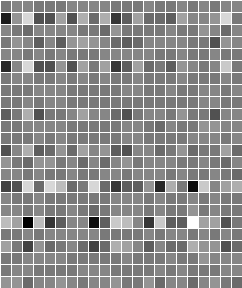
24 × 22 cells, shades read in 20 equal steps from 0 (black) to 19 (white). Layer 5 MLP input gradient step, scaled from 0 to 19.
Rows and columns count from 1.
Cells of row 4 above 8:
16
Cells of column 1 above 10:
4
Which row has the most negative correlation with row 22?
15
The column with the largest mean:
19
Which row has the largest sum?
24
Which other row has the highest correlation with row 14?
3
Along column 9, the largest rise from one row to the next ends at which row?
20
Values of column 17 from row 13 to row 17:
11 9 10 9 9
